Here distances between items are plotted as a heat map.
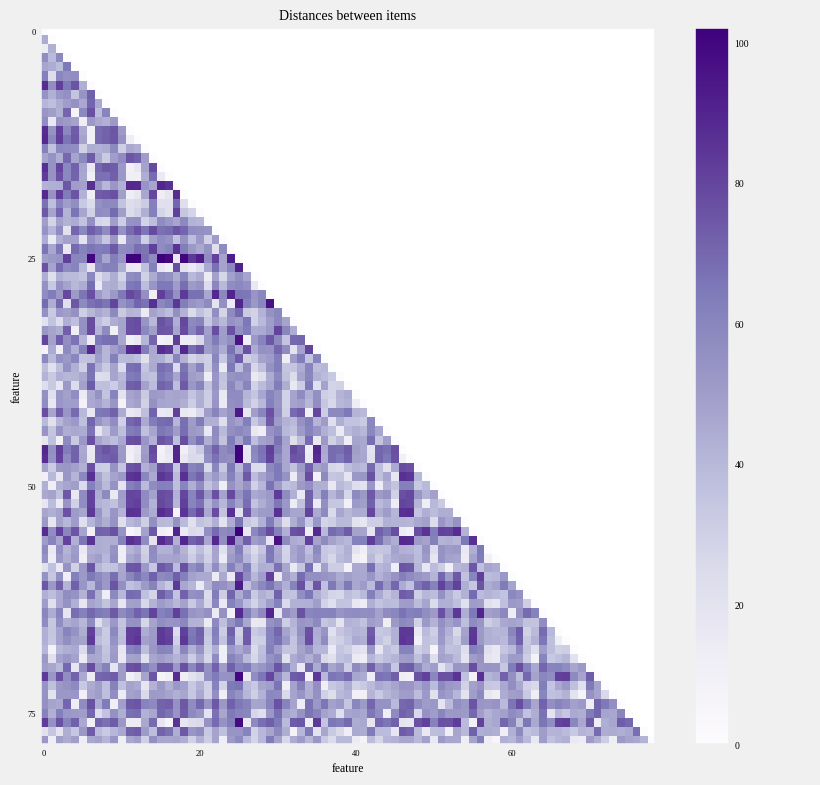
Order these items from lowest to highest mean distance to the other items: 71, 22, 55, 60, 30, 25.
60, 71, 55, 22, 30, 25
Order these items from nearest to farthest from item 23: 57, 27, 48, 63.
63, 57, 27, 48
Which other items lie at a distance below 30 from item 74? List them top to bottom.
4, 9, 33, 51, 70
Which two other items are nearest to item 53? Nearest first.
17, 25
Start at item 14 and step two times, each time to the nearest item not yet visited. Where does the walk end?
56
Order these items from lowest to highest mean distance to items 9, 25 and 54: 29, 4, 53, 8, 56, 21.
4, 53, 21, 8, 56, 29
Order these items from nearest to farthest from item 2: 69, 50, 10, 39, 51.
39, 51, 50, 69, 10
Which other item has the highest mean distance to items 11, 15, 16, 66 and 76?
25
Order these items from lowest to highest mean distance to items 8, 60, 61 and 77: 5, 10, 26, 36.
36, 10, 5, 26
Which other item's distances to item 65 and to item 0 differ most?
35
